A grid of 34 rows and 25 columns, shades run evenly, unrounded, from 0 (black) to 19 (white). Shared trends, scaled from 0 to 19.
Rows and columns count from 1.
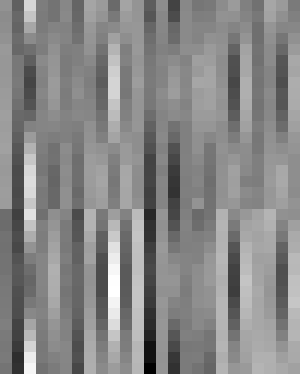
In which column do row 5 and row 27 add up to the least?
20
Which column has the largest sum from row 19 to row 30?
10
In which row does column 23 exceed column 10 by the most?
1
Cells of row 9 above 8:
21
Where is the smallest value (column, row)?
13, 34
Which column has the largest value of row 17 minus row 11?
3
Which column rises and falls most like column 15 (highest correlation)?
18
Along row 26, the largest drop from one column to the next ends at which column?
11
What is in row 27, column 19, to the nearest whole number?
13
